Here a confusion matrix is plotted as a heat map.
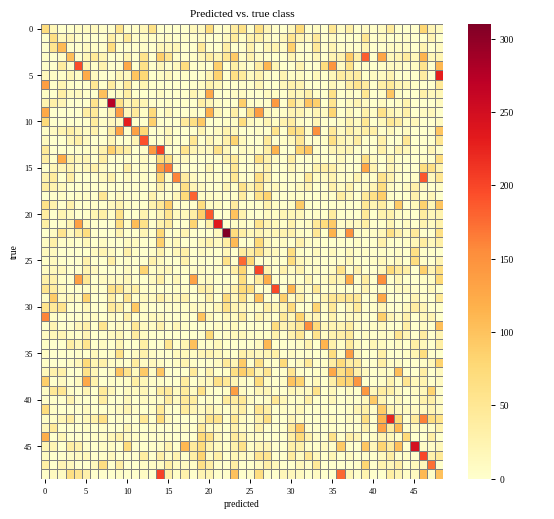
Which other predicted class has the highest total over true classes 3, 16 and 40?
46
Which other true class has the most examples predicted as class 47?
39
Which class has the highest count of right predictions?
22
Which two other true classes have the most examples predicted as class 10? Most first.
4, 45
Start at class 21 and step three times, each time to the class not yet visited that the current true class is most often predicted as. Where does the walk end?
37
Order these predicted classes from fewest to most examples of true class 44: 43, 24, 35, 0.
43, 24, 35, 0
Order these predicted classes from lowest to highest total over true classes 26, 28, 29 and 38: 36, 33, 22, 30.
33, 22, 36, 30
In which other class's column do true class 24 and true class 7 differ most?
20
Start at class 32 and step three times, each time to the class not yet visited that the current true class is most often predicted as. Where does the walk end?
2
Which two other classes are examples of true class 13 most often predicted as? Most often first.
14, 28
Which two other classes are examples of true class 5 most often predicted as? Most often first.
48, 11
